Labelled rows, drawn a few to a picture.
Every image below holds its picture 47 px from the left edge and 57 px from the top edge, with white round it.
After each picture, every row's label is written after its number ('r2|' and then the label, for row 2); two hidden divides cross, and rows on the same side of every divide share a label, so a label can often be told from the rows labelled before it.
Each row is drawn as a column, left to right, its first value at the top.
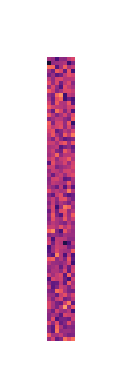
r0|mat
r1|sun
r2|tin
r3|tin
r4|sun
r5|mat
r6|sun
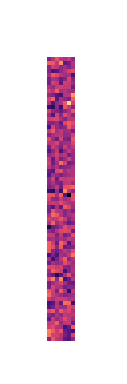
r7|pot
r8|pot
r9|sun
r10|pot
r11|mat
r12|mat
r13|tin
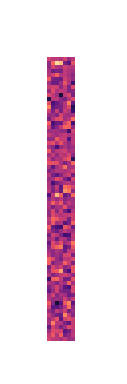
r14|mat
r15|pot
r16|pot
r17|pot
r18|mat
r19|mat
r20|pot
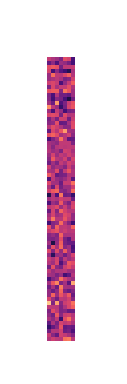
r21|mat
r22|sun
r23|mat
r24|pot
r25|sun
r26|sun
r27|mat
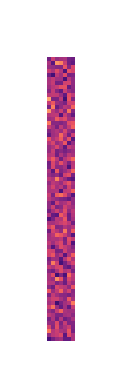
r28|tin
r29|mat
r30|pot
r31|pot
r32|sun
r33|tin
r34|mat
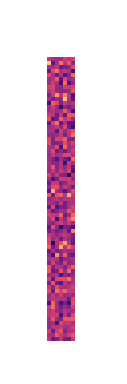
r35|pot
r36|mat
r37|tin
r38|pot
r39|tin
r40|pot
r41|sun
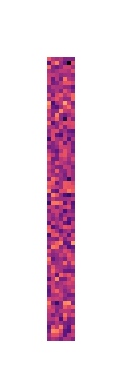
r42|mat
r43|pot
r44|pot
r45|tin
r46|mat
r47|mat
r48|tin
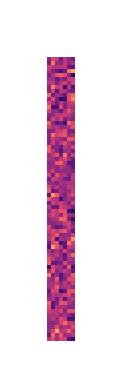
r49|mat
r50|pot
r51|pot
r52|sun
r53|sun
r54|tin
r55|tin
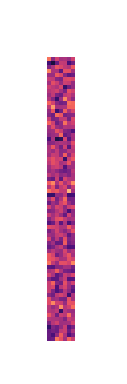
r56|mat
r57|mat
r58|sun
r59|sun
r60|tin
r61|mat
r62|mat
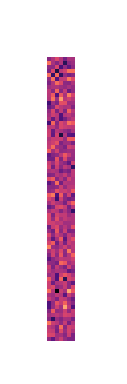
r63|pot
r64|tin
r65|sun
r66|tin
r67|mat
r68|tin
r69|tin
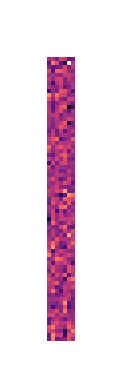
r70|tin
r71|pot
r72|tin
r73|mat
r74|mat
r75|pot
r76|pot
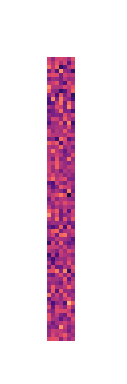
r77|sun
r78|pot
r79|sun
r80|tin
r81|pot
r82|mat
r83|sun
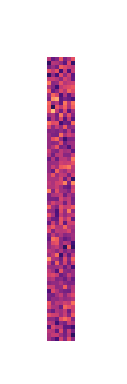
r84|mat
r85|tin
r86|tin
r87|sun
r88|mat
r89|sun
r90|mat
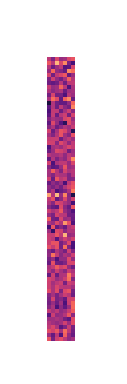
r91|pot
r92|tin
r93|pot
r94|sun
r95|pot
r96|tin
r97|mat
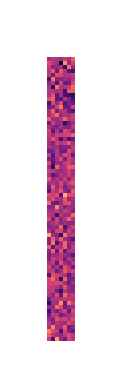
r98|pot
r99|tin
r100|sun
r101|mat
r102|pot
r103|sun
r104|sun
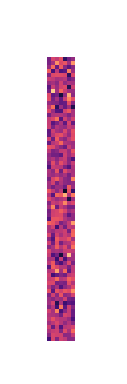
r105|tin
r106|sun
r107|pot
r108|sun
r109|pot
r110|tin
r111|pot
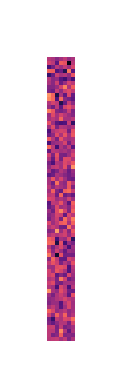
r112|tin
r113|tin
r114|sun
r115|pot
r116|sun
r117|mat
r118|sun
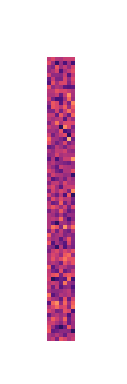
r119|pot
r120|mat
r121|mat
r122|sun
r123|mat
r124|tin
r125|mat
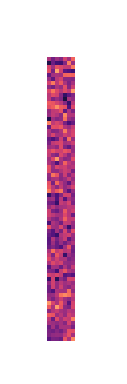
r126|mat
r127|mat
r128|mat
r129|mat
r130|sun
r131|pot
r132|sun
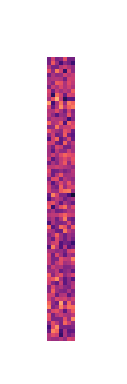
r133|mat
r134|pot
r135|tin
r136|mat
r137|sun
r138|mat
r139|mat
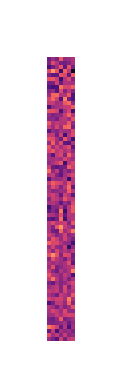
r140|tin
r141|tin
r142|tin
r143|sun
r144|tin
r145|mat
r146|sun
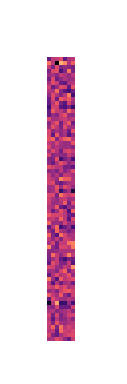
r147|pot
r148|tin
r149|mat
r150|pot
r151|pot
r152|tin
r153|pot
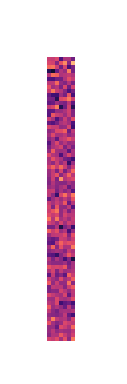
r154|sun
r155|sun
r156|sun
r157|pot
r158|pot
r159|tin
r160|pot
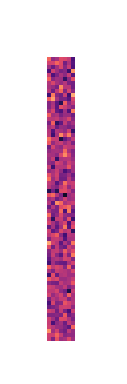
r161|pot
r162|tin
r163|pot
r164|sun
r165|mat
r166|sun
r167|tin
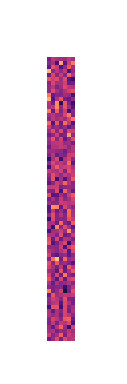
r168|tin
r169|sun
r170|mat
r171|pot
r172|mat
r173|sun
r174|pot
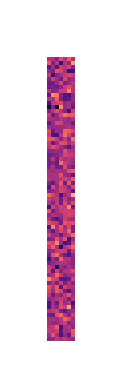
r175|pot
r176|tin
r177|tin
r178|mat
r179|sun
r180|sun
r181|pot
